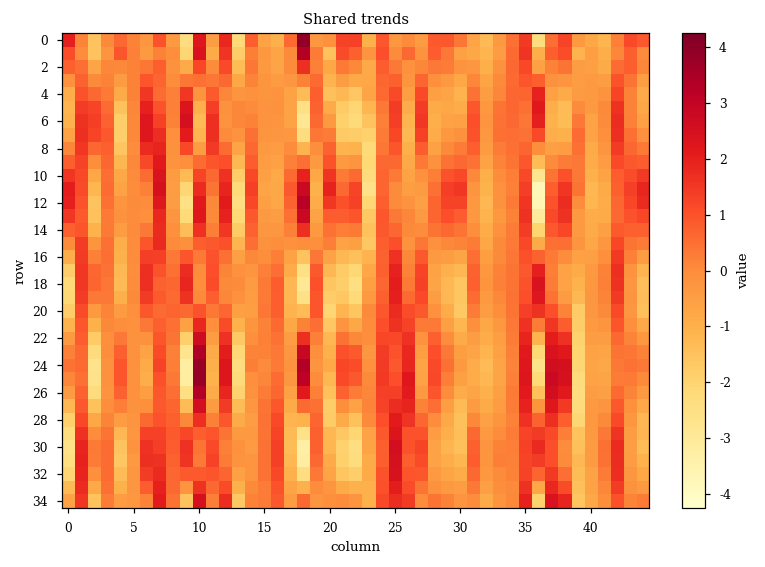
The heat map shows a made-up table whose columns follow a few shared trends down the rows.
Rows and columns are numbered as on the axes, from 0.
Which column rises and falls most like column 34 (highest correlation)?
5
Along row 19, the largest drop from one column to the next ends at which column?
20
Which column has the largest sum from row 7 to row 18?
7
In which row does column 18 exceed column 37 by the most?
0
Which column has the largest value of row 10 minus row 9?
18
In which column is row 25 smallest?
9
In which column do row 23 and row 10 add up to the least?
36
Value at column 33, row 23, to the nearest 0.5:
-0.5
